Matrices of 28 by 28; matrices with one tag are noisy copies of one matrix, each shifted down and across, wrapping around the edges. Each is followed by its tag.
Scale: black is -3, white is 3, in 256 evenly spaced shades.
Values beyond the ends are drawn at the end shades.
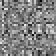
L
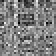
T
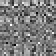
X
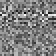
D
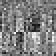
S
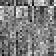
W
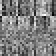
W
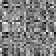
L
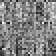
S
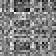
T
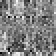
S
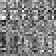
L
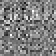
X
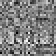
X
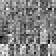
S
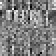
W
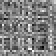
T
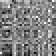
T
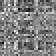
T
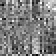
S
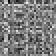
T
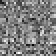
X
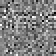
D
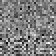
D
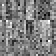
S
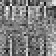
W
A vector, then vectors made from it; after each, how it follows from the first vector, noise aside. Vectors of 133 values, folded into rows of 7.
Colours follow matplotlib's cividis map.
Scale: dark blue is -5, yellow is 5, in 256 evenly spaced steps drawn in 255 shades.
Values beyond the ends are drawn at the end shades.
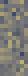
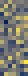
reversed, scaled up.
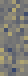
wrapped around.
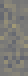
wrapped around, negated, shrunk.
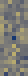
wrapped around.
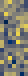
reversed, scaled up.
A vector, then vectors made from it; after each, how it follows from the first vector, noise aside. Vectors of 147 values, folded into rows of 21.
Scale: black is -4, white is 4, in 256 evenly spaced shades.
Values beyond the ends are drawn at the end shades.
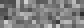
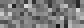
reversed, negated.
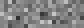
wrapped around, negated, partly zeroed.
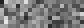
sign-scrambled.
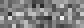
wrapped around.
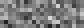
negated.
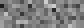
wrapped around, negated, partly zeroed.
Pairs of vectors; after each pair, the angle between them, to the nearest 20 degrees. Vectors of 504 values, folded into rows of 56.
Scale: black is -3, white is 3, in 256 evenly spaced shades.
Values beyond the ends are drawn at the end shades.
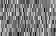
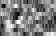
100 degrees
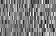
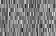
60 degrees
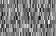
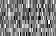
40 degrees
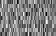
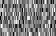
100 degrees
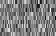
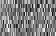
40 degrees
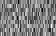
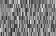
140 degrees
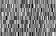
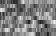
100 degrees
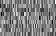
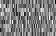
160 degrees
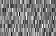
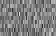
160 degrees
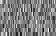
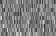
140 degrees
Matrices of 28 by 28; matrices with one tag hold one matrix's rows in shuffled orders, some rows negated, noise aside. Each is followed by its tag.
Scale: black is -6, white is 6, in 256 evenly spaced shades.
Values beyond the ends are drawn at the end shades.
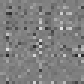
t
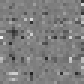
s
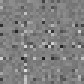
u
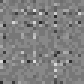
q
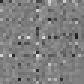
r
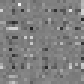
s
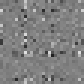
u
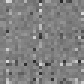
t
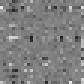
s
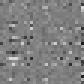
s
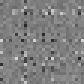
u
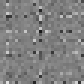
t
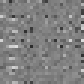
s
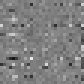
s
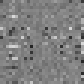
s
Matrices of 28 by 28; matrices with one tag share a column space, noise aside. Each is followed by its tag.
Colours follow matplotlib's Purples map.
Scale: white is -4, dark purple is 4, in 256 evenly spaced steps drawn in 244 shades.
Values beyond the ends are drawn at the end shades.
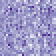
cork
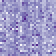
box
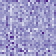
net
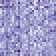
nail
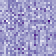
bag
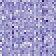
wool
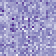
box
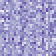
wool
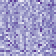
net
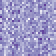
wool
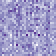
cork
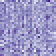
net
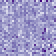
net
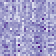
box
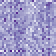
net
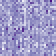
nail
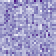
cork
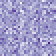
wool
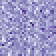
wool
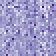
nail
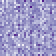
cork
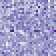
nail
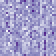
nail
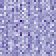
bag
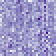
net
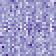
box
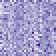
net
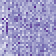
box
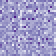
wool
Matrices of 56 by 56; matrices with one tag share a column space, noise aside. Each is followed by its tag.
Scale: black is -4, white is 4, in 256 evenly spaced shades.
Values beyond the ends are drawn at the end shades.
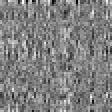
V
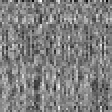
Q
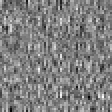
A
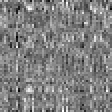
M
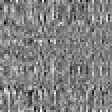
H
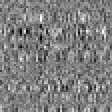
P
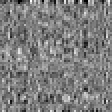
V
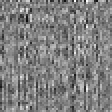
Q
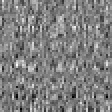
A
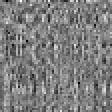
Q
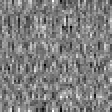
A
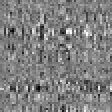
P
